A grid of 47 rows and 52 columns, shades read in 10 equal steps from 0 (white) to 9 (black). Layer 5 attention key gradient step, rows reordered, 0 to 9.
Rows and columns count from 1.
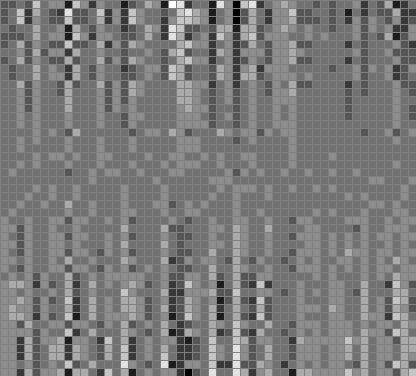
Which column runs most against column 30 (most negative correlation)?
23
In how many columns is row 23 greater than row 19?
8
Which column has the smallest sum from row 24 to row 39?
30
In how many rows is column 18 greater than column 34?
18
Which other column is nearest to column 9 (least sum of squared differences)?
24
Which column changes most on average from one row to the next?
9
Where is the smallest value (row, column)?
1, 22
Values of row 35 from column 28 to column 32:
6 5 3 6 6
